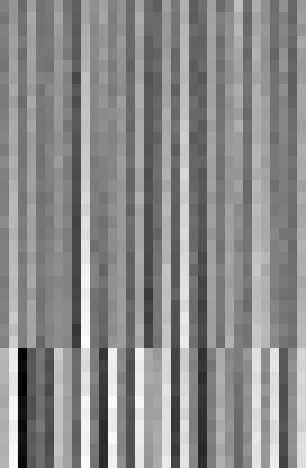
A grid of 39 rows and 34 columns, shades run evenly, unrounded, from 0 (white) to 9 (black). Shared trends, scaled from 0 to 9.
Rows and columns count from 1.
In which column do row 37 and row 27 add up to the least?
10
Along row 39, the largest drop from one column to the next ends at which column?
13
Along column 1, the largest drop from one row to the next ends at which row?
30
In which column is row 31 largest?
3
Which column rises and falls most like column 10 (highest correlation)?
21
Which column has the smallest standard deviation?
5
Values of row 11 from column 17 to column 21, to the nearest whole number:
6 5 3 5 2
